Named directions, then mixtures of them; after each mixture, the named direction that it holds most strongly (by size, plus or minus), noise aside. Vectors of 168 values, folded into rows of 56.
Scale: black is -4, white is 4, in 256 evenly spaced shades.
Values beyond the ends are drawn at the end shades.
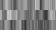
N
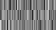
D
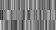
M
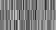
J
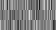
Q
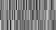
D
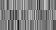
J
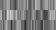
N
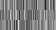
J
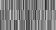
J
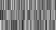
M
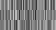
J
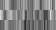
N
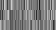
Q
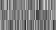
Q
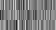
J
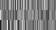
D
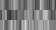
N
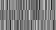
Q
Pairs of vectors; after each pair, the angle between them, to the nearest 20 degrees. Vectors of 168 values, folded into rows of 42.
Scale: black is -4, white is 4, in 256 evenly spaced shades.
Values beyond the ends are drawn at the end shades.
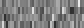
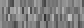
80 degrees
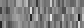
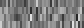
140 degrees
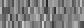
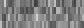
60 degrees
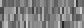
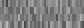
80 degrees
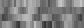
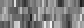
140 degrees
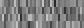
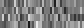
40 degrees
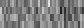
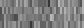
140 degrees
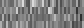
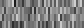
120 degrees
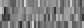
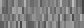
80 degrees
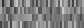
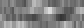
100 degrees
